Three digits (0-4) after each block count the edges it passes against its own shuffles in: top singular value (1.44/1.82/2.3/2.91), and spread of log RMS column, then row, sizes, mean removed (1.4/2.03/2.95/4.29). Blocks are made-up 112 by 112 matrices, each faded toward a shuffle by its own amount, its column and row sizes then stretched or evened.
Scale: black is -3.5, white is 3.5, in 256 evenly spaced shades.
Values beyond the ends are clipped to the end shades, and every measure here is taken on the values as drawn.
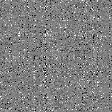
2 2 2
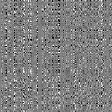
4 4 2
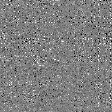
1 2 2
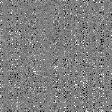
2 3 2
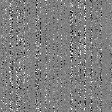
1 4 0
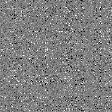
0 2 2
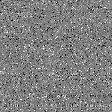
2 0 1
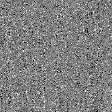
1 2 0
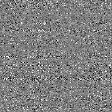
1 2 3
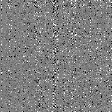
1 3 2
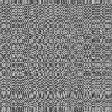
4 3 0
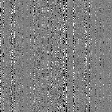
3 4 0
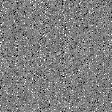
1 2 0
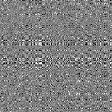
4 2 3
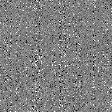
0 3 1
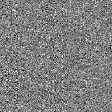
2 2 0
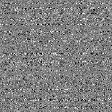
2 0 3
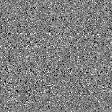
2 1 2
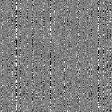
3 4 1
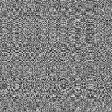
4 0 3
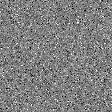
0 0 1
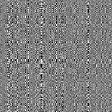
4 4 2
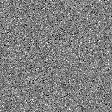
1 0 0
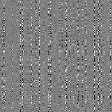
4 4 2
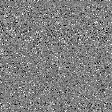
0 0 2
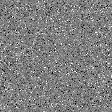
0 0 1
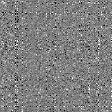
3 3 2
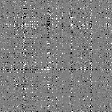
3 3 3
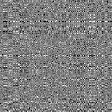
4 2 3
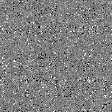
0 2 2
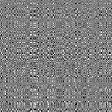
4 3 3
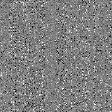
0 3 1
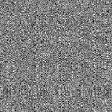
3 2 1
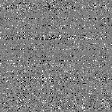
1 2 3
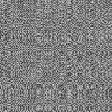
4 2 0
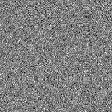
3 0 0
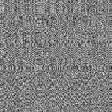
4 0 1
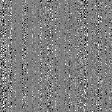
1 4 0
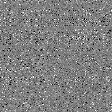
2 1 2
